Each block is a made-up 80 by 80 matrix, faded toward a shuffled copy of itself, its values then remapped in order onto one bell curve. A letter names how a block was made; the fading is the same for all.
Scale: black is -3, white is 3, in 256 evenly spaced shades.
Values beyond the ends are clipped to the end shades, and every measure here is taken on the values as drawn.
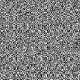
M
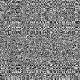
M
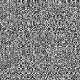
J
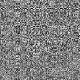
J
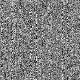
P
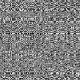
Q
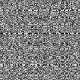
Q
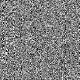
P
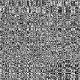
M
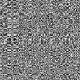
M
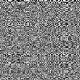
Q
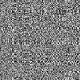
J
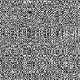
M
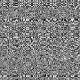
Q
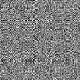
M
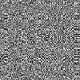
M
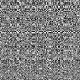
Q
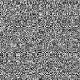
J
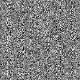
P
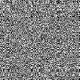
J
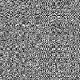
M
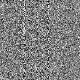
P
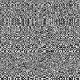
Q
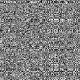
M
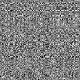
J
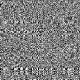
J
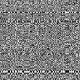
Q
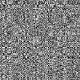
J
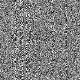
P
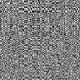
Q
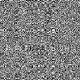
J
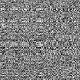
J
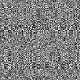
M
